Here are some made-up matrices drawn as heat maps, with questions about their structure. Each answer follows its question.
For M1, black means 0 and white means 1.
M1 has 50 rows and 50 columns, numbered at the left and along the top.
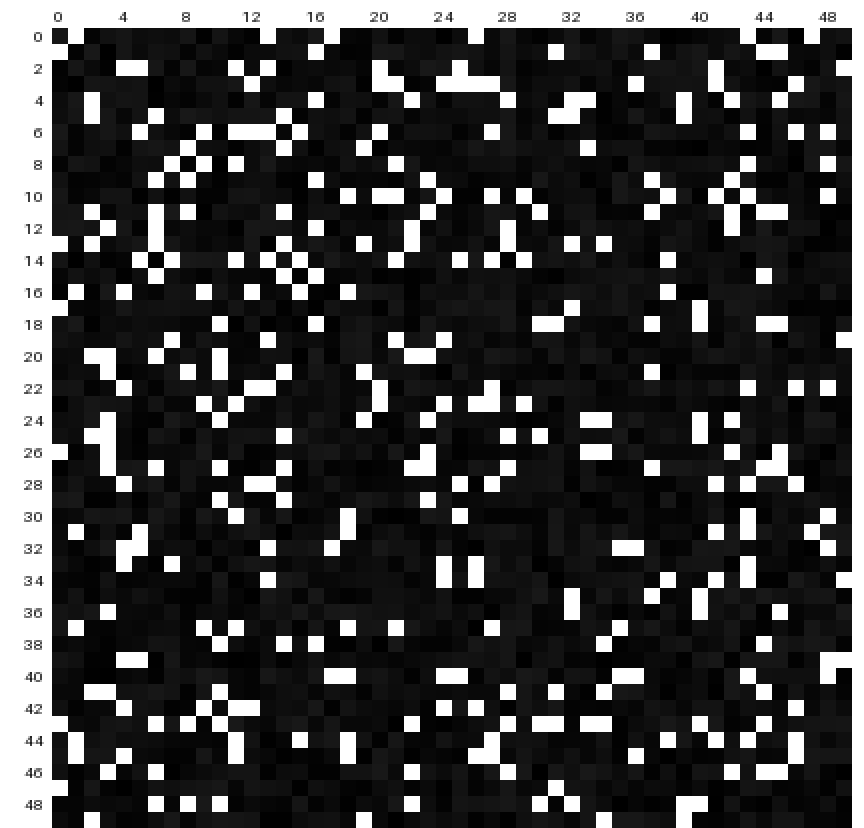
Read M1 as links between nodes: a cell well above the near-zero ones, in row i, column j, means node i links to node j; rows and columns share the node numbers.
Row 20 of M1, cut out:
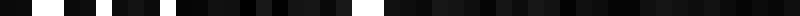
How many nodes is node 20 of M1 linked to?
6
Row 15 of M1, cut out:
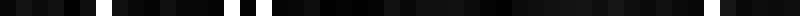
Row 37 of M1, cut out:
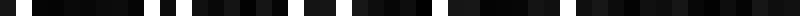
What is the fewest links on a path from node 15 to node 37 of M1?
3
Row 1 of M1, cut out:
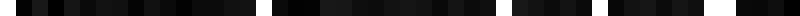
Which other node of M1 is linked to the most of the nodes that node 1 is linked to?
node 18
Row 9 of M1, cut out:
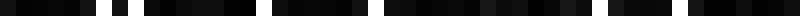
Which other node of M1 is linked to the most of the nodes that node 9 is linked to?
node 11
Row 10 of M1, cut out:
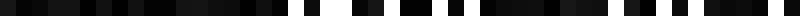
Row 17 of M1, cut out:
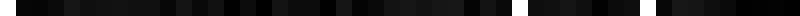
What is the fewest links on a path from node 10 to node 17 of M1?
3
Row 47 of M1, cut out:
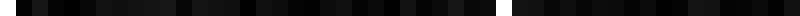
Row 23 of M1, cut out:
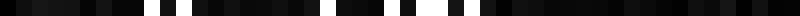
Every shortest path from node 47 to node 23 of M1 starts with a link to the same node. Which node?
node 0
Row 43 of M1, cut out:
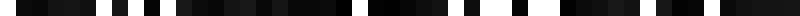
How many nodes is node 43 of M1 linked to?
12
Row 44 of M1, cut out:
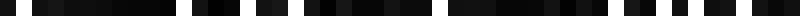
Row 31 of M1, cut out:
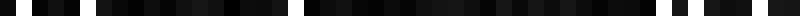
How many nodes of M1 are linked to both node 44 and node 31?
4
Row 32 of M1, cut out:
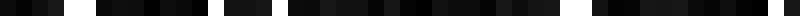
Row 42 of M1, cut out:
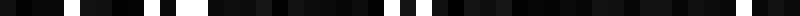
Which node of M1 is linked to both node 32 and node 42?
node 4
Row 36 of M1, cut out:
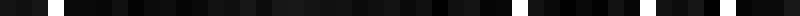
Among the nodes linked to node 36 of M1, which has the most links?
node 3
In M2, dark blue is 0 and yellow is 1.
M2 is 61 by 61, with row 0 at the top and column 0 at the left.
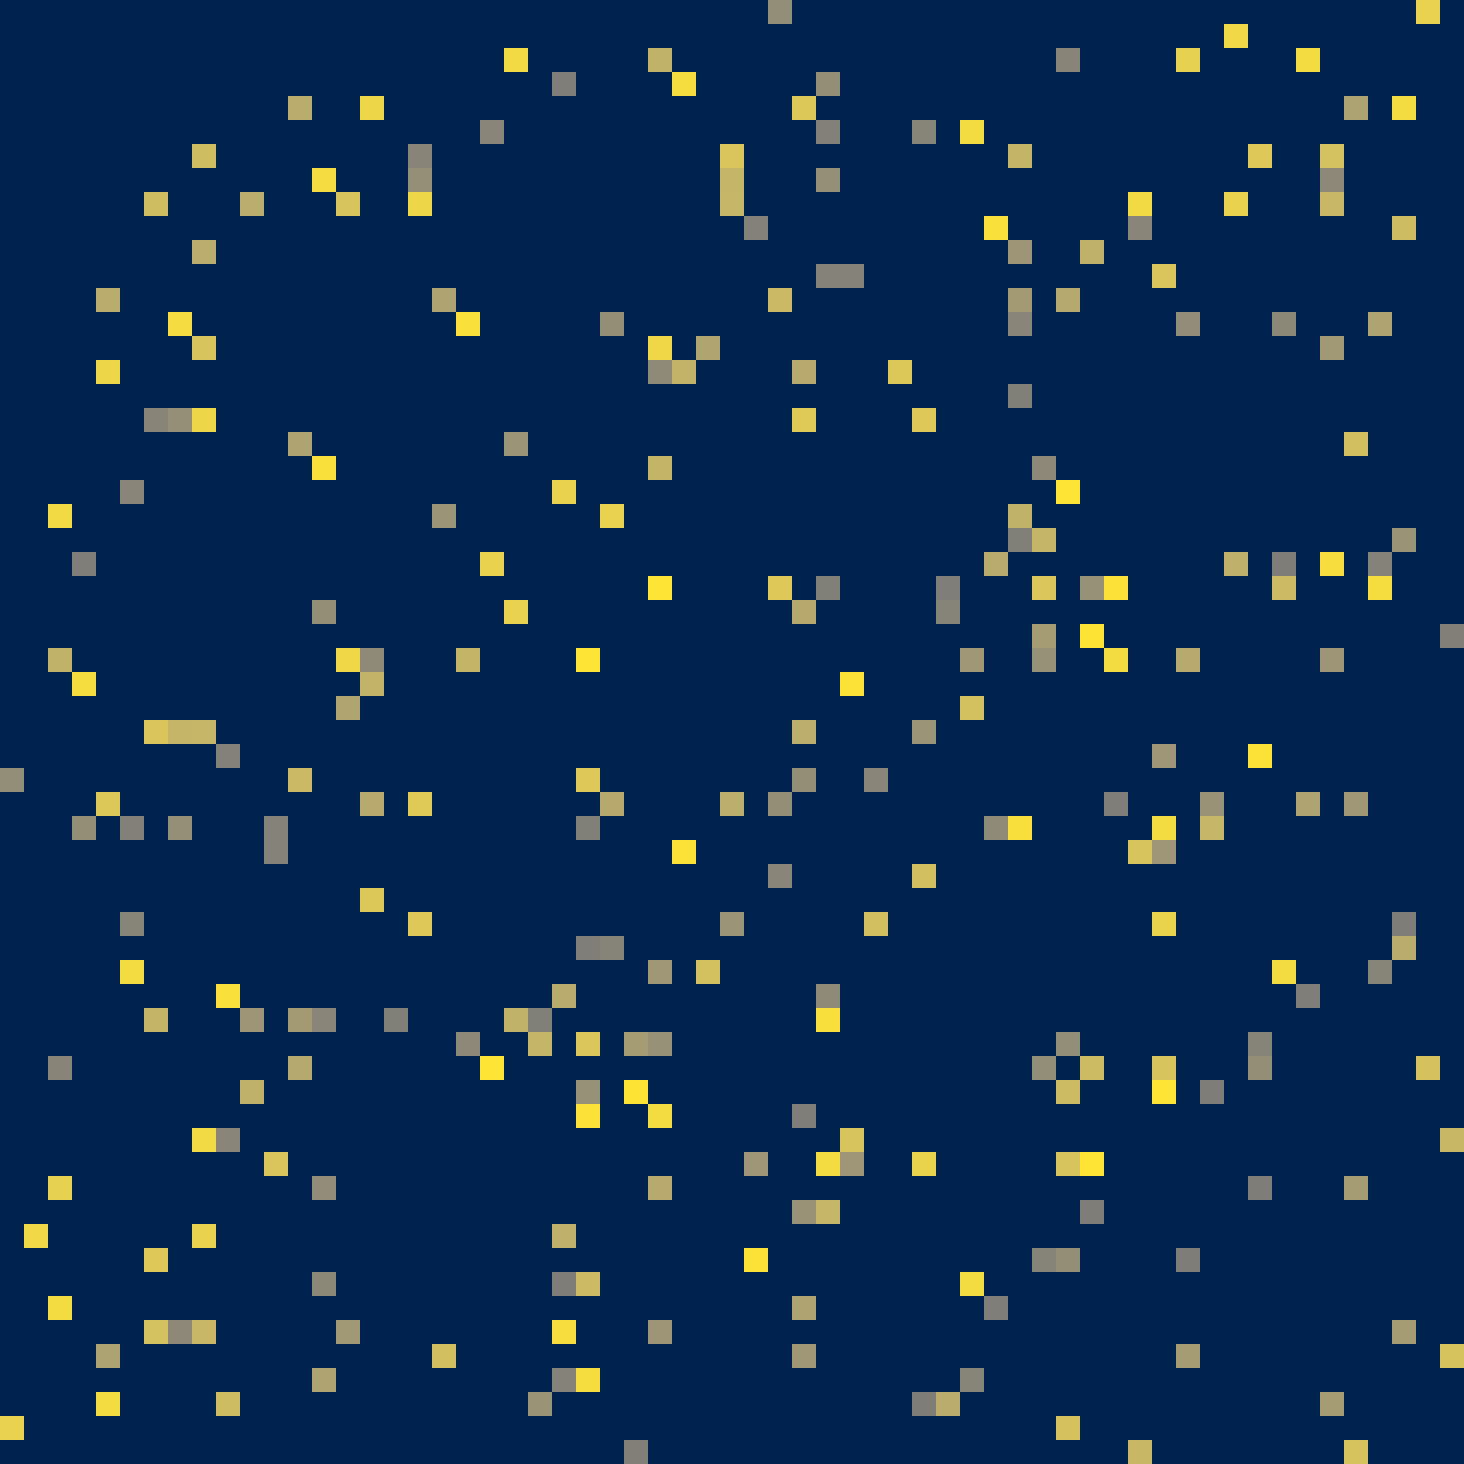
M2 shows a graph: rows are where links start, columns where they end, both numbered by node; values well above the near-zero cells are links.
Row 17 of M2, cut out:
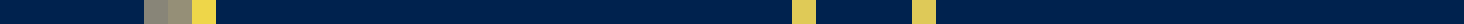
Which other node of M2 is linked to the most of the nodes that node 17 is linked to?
node 30
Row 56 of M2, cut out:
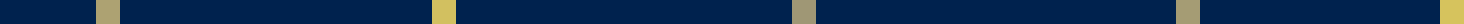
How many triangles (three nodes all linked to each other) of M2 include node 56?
1
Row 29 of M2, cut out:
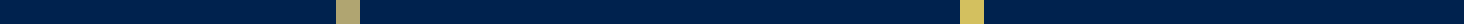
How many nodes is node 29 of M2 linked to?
2
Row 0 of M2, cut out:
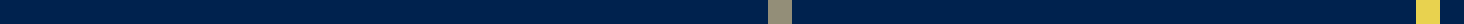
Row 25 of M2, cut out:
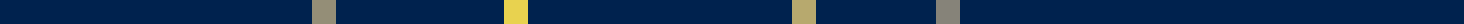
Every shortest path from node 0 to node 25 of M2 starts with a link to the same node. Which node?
node 32
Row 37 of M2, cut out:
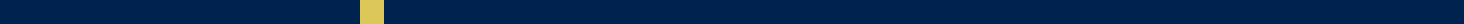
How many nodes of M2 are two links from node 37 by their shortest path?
4
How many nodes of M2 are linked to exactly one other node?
3
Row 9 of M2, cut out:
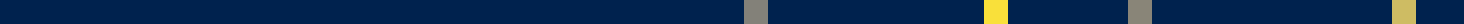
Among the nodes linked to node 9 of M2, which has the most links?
node 58
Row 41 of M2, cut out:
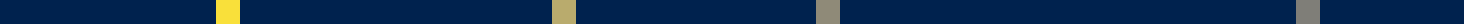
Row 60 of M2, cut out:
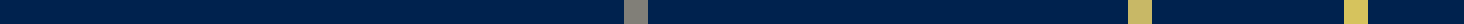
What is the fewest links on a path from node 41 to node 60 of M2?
3
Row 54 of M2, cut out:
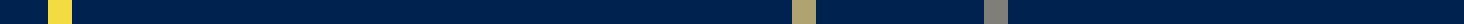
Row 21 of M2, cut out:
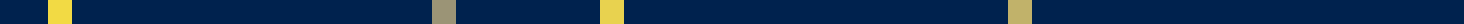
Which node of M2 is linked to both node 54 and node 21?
node 2
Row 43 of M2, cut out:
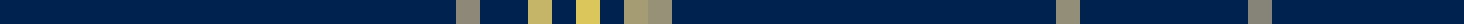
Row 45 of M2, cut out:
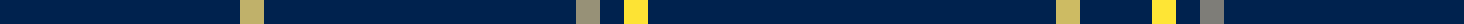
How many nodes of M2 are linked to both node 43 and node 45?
3
